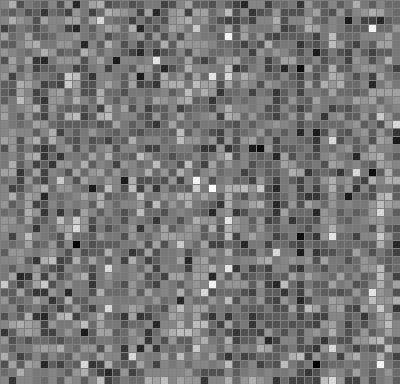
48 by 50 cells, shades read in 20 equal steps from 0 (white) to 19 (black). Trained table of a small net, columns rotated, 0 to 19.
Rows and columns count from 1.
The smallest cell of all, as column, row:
27, 24
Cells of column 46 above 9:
27
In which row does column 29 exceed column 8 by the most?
40
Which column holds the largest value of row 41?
20
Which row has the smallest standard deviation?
16
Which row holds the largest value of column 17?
32
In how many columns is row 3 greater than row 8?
22
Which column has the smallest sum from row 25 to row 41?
48
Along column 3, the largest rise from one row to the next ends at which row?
35
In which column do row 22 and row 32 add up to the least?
45
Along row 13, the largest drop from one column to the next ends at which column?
7
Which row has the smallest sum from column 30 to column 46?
33
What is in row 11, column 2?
12
